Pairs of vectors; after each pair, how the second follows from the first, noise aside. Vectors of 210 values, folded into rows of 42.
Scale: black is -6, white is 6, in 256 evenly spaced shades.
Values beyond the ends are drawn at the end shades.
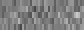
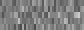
copied.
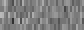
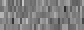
copied.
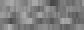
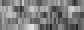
reversed, negated, scaled up.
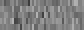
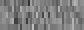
copied.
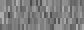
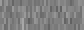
wrapped around, shrunk.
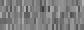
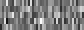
reversed, negated, scaled up.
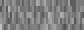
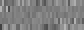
negated, partly zeroed.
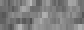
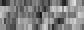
reversed, negated, scaled up.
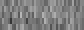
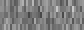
reversed, negated.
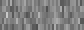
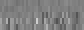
wrapped around, partly zeroed.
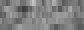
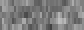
reversed, negated.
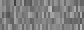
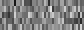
scaled up.
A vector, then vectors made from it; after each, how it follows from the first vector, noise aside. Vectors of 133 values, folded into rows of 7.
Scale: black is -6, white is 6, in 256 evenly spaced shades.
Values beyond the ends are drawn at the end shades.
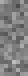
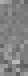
partly zeroed.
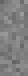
negated, shrunk.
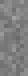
wrapped around, shrunk.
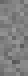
negated, shrunk.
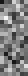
negated, scaled up.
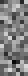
negated, scaled up.
